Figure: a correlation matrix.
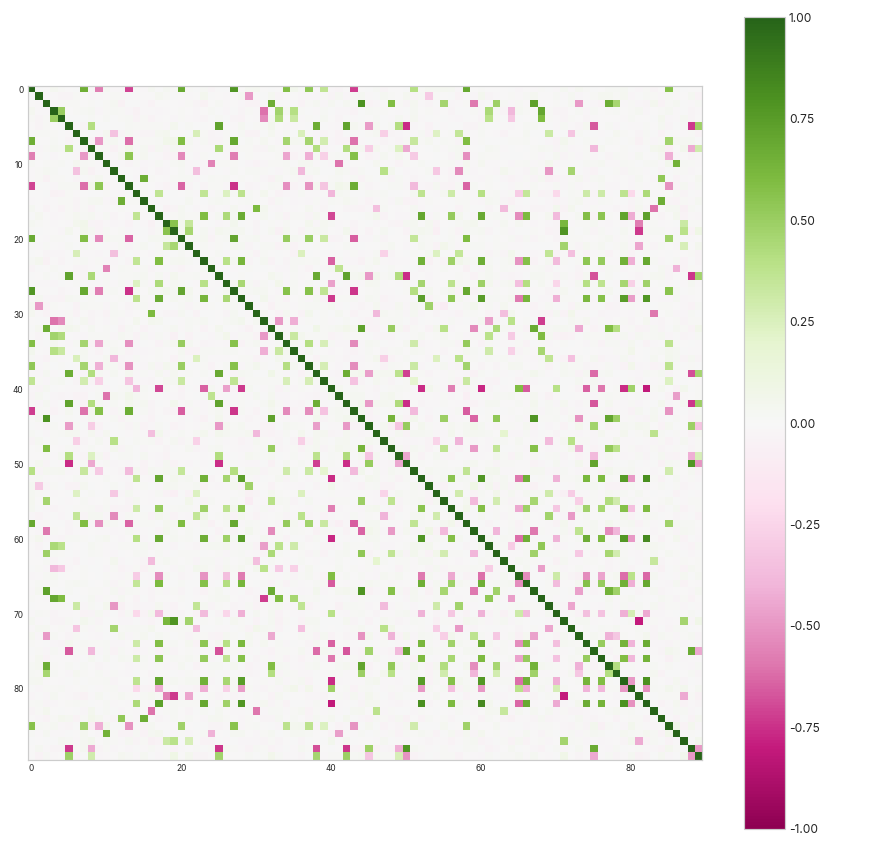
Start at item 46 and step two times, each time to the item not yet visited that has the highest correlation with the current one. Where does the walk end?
63
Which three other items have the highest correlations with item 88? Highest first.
50, 75, 45
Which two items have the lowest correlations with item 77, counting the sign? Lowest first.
59, 73
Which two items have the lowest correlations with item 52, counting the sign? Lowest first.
40, 65
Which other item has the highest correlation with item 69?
57
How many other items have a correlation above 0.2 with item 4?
5
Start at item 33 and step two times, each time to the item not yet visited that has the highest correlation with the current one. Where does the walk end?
3
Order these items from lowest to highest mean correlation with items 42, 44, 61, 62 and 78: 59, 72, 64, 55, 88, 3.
59, 88, 64, 72, 3, 55
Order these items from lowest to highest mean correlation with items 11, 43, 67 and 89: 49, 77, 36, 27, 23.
27, 36, 23, 49, 77
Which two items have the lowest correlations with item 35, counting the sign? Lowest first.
31, 64
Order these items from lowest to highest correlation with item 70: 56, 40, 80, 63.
56, 63, 80, 40
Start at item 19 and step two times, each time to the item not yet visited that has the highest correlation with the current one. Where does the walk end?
18
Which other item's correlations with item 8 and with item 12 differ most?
15
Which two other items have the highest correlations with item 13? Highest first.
43, 9
